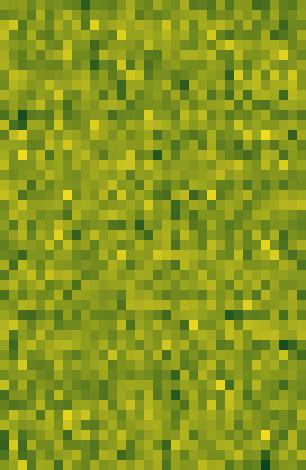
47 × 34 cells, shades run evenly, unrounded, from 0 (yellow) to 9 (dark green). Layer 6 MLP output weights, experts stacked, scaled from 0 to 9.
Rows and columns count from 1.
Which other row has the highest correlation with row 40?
21
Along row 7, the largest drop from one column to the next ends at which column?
14
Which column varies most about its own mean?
3
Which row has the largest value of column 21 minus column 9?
9
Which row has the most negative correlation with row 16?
46
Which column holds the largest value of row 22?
20
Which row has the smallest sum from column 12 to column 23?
26
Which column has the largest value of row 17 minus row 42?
8
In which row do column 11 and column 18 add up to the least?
13
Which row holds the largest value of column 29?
1
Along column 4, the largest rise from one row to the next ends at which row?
32
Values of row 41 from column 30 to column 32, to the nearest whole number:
4 3 3
